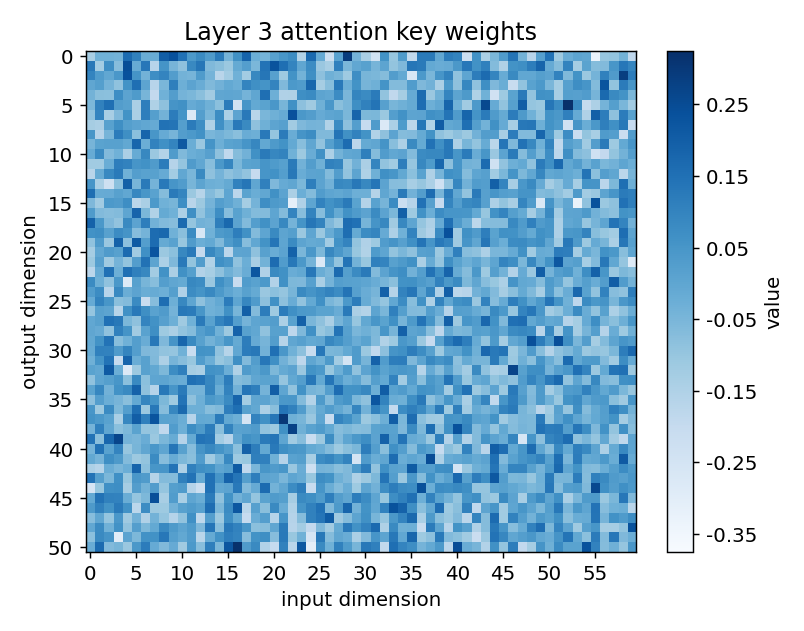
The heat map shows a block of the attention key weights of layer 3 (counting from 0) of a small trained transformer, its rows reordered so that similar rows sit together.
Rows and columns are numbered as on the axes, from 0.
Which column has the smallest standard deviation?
14
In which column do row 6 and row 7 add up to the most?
41
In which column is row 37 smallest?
17
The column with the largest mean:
39
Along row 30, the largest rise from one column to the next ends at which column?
25
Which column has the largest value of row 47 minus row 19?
26
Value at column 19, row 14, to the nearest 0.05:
0
